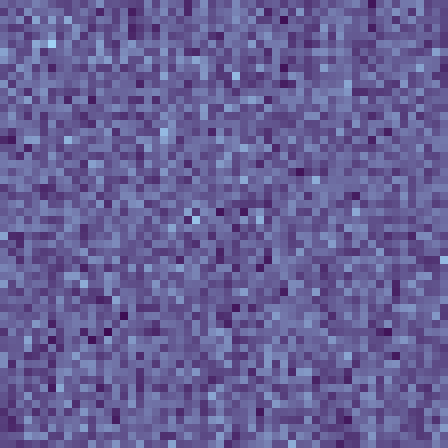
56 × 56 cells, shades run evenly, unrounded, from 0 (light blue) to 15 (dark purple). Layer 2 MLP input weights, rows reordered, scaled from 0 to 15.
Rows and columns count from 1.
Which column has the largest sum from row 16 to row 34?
34
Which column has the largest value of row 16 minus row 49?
8
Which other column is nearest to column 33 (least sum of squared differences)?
55
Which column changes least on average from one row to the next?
43
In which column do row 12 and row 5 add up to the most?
4
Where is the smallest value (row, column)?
6, 7
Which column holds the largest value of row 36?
50
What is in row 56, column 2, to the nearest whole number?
10
